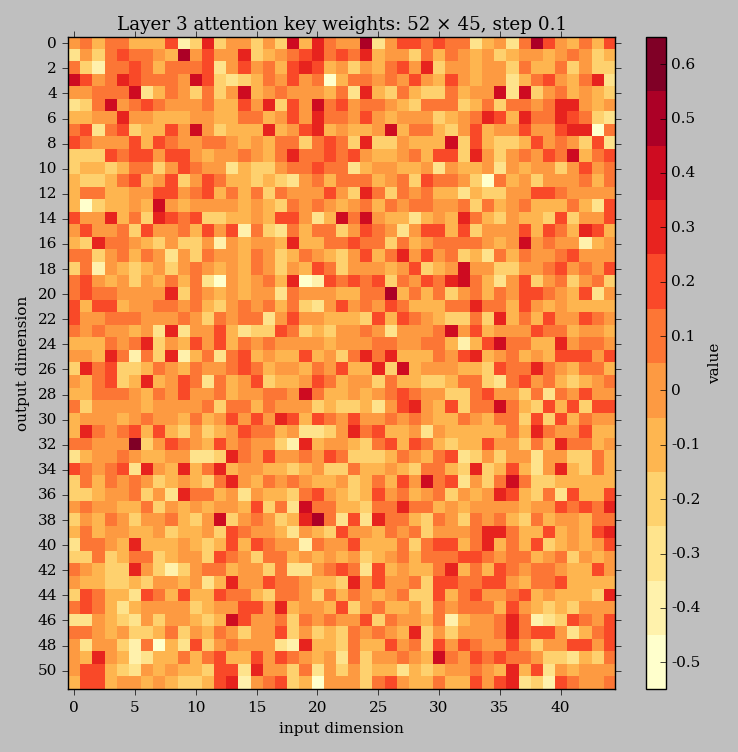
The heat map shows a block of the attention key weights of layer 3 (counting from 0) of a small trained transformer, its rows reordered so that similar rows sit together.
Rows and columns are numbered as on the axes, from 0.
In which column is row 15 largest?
42
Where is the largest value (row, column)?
32, 5
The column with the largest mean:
40
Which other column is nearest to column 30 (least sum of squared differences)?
23
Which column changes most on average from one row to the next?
35
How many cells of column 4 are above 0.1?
5
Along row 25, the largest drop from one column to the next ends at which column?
9
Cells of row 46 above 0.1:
6
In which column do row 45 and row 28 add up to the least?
39
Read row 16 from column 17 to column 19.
-0.1 0.3 -0.1
